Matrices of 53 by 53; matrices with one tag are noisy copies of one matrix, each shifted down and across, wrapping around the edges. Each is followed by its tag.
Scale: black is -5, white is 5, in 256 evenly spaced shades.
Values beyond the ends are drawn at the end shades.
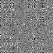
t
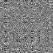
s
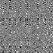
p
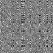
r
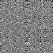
s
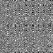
p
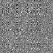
t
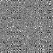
t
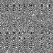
p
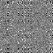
t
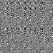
p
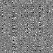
s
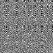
p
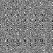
p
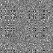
t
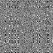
t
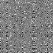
s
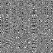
s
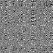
s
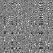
r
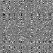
p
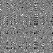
r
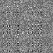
t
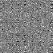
s
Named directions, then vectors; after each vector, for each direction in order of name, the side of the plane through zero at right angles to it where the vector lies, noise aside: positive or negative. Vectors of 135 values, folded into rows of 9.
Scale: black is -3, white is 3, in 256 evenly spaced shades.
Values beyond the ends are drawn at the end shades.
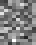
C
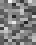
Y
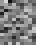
negative, negative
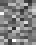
positive, negative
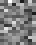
positive, positive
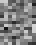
negative, negative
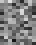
negative, positive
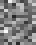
positive, positive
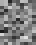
negative, negative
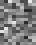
positive, positive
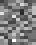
positive, negative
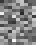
positive, negative
